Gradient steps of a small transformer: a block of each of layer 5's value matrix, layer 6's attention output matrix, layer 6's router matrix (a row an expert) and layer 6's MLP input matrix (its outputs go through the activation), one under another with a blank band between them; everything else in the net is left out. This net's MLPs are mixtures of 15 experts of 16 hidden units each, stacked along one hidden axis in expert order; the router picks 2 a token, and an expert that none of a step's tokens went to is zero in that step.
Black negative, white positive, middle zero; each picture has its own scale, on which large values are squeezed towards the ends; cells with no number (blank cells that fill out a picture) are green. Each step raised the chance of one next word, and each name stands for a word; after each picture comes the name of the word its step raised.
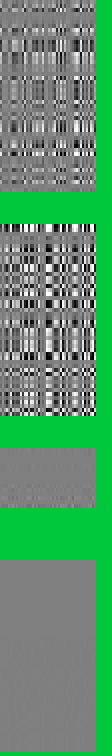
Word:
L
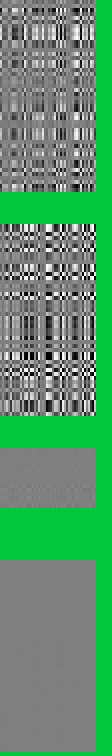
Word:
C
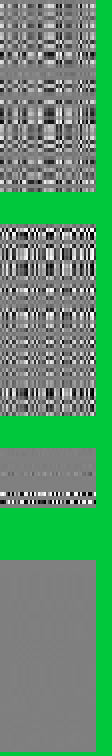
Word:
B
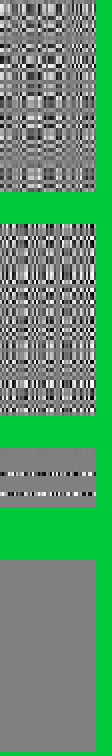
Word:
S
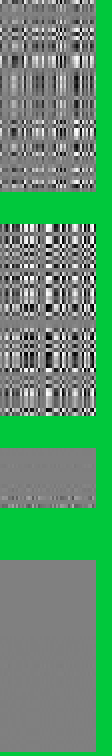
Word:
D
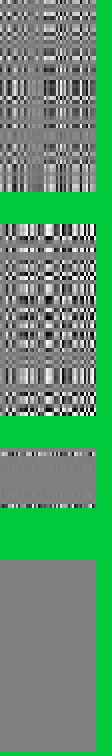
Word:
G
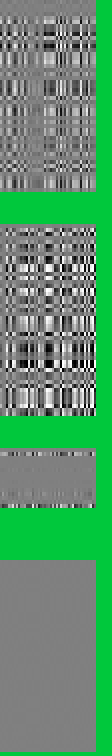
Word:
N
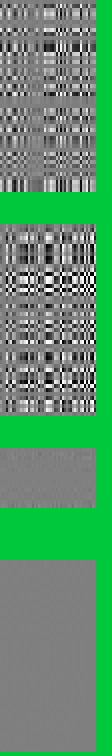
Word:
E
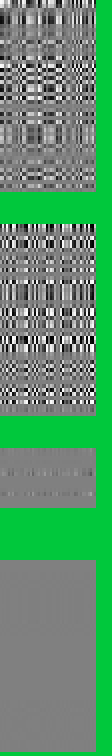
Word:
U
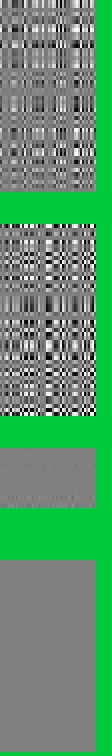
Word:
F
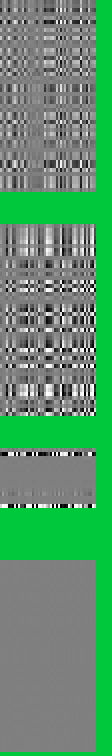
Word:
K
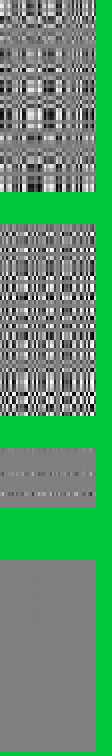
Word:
G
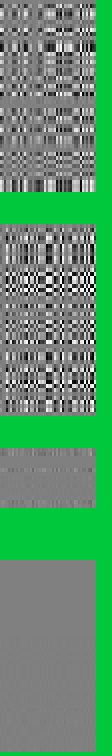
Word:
E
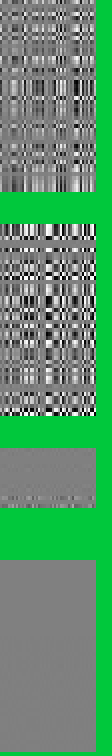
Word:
G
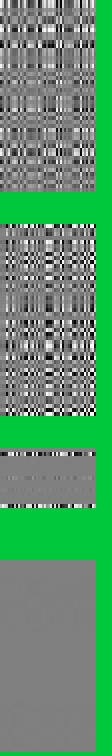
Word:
F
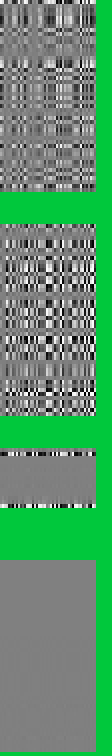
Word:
U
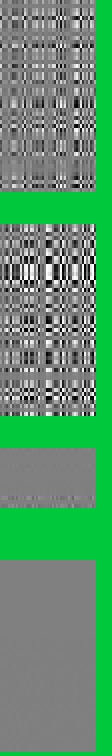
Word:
S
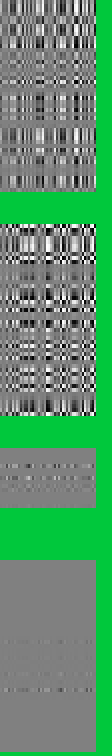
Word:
F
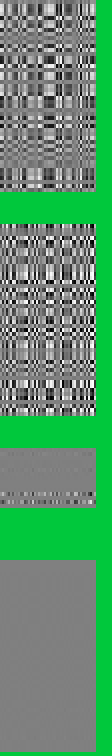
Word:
S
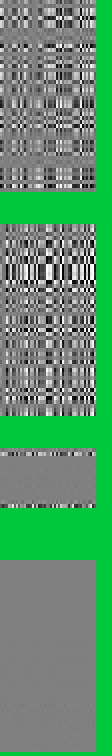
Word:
S
